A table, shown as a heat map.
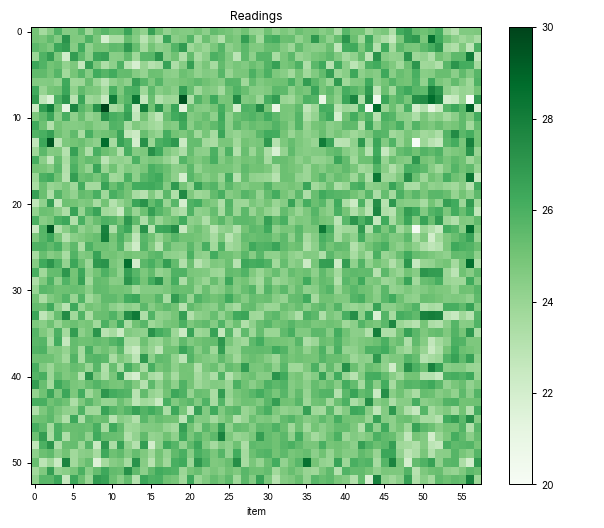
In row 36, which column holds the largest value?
24
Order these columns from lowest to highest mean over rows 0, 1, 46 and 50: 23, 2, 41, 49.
2, 23, 41, 49
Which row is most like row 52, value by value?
3
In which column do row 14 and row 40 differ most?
31
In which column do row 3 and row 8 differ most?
56
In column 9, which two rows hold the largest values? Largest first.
9, 13
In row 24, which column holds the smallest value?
51
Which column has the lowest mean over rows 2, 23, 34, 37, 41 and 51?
49
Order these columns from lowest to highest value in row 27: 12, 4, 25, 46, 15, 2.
46, 4, 25, 15, 2, 12
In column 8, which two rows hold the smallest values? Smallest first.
50, 48
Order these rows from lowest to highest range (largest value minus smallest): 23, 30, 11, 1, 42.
30, 11, 42, 1, 23
